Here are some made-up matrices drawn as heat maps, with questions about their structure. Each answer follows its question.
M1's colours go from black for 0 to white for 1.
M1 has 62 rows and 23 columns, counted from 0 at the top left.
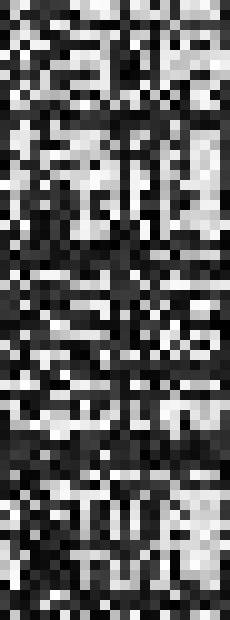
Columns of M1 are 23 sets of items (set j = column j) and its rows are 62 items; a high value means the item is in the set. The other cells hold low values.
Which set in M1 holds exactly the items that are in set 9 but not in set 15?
7
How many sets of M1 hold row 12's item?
3
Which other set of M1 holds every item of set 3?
13
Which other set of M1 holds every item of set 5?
17
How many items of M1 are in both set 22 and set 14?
5
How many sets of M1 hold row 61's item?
9
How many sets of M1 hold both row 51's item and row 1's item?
8
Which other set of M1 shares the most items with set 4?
10
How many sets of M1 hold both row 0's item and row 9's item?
5
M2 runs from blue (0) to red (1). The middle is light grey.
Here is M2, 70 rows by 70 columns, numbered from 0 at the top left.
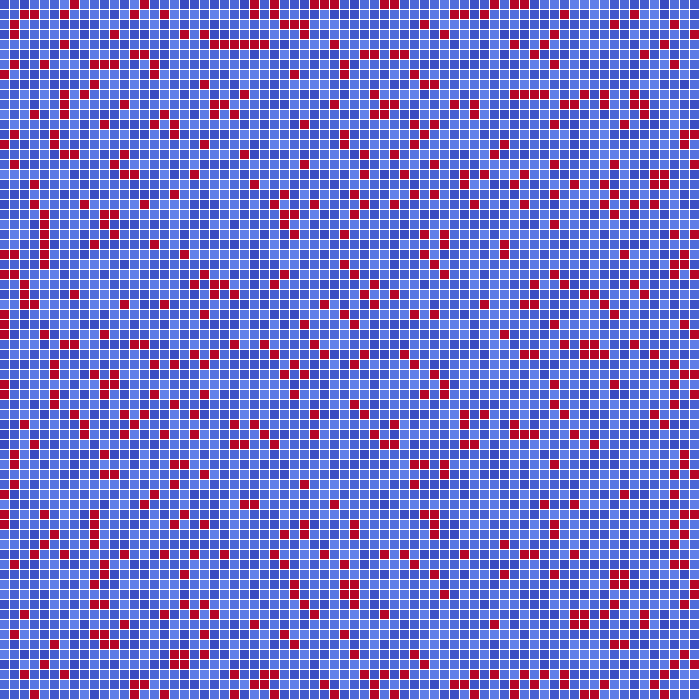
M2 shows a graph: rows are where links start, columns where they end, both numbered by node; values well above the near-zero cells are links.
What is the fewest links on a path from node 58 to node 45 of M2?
4
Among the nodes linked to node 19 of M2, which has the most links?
node 55
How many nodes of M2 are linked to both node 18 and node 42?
4
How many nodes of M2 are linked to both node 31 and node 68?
0
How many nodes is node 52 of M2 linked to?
9
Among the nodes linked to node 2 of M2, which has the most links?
node 67
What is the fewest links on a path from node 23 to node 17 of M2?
3
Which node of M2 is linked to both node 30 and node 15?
node 12
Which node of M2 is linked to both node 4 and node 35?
node 21
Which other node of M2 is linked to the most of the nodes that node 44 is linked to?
node 69
